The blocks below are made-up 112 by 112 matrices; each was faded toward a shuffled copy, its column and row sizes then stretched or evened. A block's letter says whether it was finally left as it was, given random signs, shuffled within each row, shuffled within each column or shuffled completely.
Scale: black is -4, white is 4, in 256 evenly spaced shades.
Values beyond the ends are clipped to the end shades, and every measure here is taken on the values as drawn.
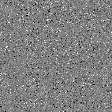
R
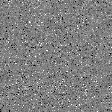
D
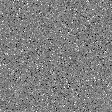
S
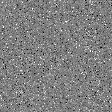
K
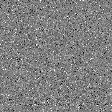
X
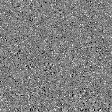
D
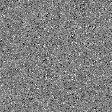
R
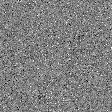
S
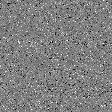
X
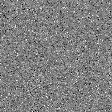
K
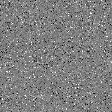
D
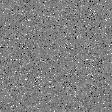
R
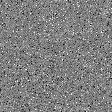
S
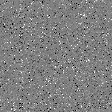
D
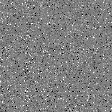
R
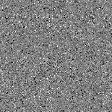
D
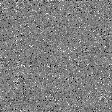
R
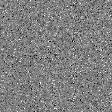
D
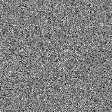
R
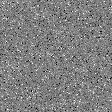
S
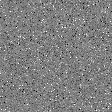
S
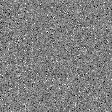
K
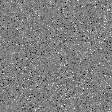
R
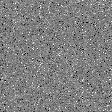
K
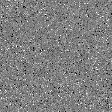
R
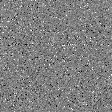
X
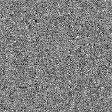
D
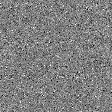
X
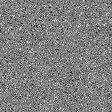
X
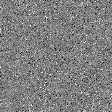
K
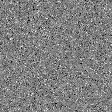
S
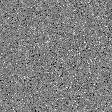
S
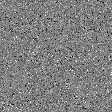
X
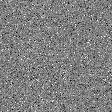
S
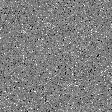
S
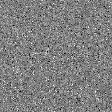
D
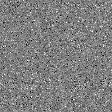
R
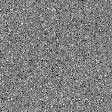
R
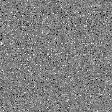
R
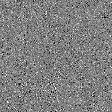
D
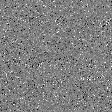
X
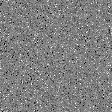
K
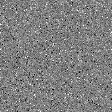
K
